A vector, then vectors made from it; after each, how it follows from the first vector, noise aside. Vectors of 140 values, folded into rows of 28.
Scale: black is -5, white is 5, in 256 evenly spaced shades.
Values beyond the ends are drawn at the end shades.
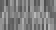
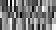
reversed, negated, scaled up.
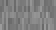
shrunk.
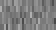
wrapped around, partly zeroed.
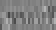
reversed, negated, partly zeroed.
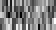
reversed, negated, scaled up.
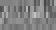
partly zeroed.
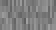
reversed, negated, shrunk.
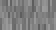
reversed, negated, shrunk.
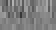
reversed, negated, partly zeroed.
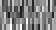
reversed, negated, scaled up.
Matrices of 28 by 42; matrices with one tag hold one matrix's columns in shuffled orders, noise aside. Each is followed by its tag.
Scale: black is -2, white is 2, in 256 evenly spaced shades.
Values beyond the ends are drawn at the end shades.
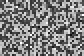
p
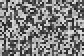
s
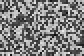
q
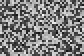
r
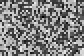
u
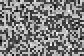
q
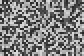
p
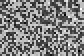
p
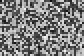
p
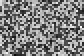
r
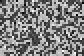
u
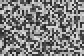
q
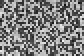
p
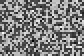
r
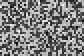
p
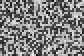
p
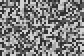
p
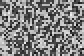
s
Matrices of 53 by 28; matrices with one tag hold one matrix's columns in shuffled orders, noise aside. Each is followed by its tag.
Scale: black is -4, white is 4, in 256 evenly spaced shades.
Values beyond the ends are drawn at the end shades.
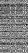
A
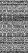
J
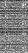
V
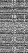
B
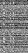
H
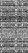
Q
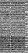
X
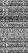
Q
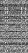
A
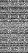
B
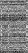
J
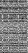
B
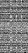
B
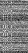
J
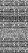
Q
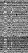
X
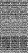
X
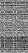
X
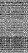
X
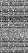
Q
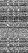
Q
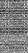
V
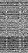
X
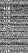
A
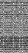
X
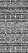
B
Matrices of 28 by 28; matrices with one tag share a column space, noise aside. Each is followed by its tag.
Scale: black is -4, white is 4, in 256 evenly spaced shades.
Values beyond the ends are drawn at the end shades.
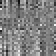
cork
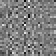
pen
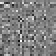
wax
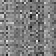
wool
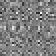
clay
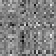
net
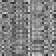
wool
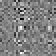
clay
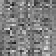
cork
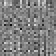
cork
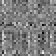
net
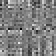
cork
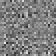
pen
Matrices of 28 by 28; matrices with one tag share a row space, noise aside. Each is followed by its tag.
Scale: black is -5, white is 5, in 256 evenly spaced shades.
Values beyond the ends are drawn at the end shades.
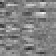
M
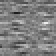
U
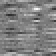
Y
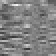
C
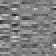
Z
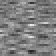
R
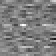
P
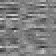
M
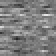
U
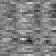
P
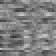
U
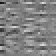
M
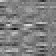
M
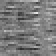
Y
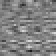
P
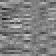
C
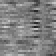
Y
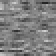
U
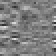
Z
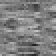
Y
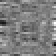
Z
